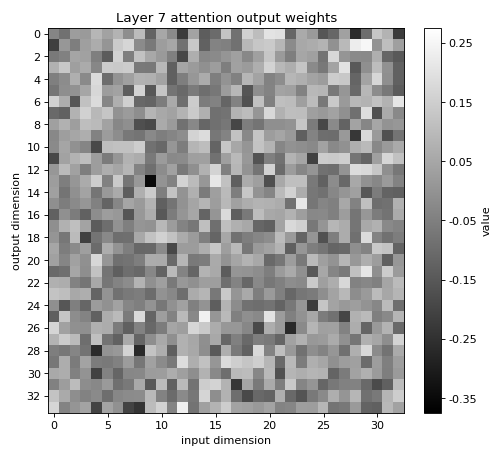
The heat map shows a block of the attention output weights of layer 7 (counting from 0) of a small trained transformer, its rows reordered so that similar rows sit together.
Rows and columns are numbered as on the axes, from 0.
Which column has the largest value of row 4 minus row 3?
4
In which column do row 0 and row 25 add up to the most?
20
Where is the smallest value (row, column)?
13, 9
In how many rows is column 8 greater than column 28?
17
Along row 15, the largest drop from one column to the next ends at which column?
24
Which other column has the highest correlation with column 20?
5
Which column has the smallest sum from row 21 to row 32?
6
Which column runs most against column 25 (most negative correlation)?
21
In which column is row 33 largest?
12
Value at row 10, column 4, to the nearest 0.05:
-0.2
